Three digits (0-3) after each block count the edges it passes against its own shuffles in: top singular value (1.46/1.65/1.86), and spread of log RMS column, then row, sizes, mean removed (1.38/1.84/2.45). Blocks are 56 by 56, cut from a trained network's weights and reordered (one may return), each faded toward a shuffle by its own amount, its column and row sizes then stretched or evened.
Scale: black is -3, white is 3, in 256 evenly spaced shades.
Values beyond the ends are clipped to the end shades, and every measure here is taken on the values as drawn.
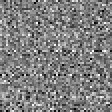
2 0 2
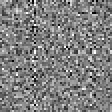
3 2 1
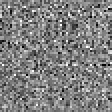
2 0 2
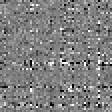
1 3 3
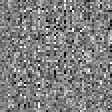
1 3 1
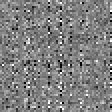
2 3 2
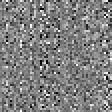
1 3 1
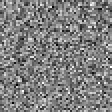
2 0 0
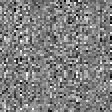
3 3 0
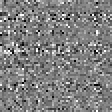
0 2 3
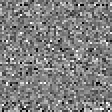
0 0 3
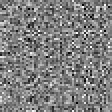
3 2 2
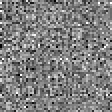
3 1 2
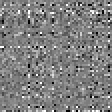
1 3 3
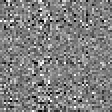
2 3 2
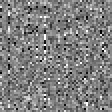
1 3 0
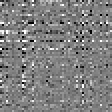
3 3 3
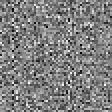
3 2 0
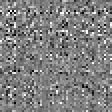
1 3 3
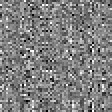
2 3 1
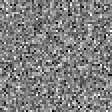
0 0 0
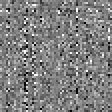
1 3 1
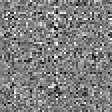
2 2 3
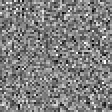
1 0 0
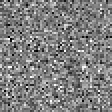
0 1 2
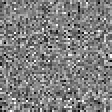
1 2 2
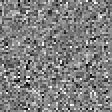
0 2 2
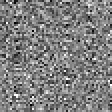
3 2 1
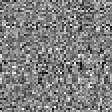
3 1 2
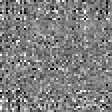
2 2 3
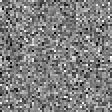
0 2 0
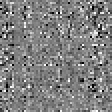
1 3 3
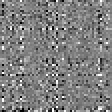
3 3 3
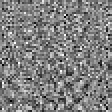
2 1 0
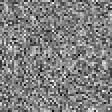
2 0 0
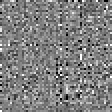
1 3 2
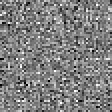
2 2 2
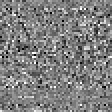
0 1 3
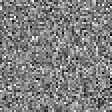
2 1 0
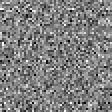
1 0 2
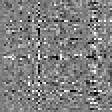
3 3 3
